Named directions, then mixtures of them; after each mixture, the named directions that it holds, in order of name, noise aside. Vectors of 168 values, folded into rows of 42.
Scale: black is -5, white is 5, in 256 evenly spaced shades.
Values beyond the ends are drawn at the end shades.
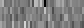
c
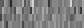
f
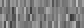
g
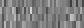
f, g.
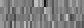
c, g.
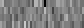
c.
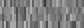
c, g.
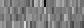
c.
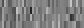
f, g.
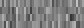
g.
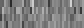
f.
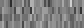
c, f.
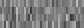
g.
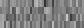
c, g.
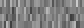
g.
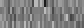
c, g.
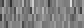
f.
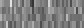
f, g.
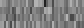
c, g.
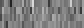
f.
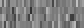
g.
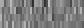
c, f.
